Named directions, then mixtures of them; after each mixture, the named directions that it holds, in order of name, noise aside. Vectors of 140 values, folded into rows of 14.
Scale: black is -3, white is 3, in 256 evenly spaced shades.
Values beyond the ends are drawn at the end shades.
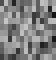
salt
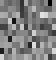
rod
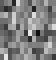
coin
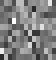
coin, rod.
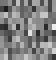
coin, rod.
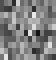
coin.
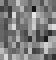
coin, salt.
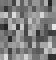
coin, rod.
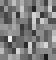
rod, salt.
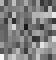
rod, salt.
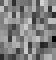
salt.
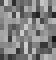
salt.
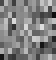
rod, salt.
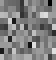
rod.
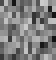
salt.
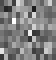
coin, rod.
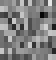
coin, rod.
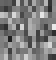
coin, rod.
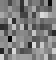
rod.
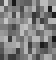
salt.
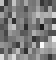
rod, salt.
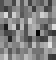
coin, rod.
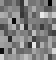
rod.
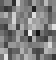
coin.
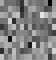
rod.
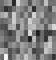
coin.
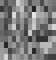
coin, salt.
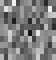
coin, salt.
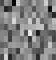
coin, salt.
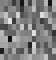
rod, salt.
